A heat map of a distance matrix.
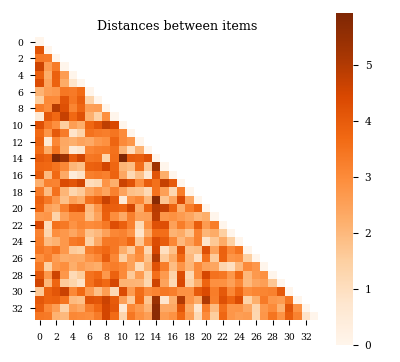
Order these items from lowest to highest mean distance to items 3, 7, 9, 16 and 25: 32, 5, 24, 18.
18, 5, 32, 24
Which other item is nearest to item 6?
17
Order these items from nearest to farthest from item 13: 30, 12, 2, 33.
12, 33, 30, 2
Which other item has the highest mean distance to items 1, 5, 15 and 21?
14
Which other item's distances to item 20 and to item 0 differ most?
9
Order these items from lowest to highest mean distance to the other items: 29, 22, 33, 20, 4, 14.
4, 29, 33, 22, 20, 14
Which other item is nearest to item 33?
32
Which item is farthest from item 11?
20
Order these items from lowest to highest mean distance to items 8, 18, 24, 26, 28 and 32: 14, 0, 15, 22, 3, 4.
4, 3, 15, 22, 0, 14
